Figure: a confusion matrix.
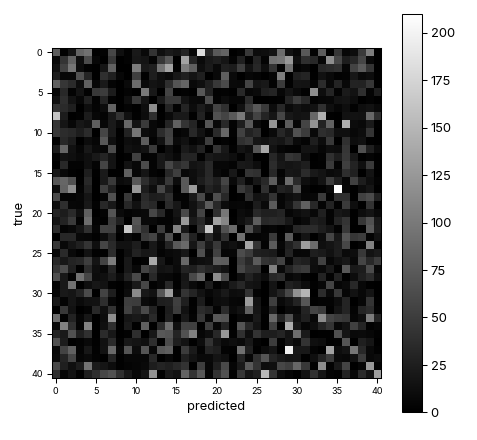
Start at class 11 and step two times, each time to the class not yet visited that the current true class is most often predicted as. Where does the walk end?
19
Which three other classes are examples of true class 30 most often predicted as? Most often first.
31, 14, 10
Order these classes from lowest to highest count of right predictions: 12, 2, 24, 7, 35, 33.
12, 35, 7, 2, 33, 24
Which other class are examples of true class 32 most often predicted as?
24
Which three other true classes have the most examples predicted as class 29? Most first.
37, 34, 1
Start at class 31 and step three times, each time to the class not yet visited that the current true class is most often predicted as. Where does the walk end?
33
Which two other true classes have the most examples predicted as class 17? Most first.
35, 2
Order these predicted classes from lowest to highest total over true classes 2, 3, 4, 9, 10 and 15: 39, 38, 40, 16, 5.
40, 5, 38, 39, 16
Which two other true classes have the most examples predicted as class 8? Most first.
40, 21
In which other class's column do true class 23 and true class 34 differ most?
4
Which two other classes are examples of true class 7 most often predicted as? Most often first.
12, 25
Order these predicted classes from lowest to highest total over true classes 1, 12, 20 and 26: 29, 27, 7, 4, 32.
32, 29, 27, 4, 7
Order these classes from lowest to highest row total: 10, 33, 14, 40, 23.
14, 23, 10, 33, 40
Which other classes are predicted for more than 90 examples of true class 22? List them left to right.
9, 15, 19
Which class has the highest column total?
16
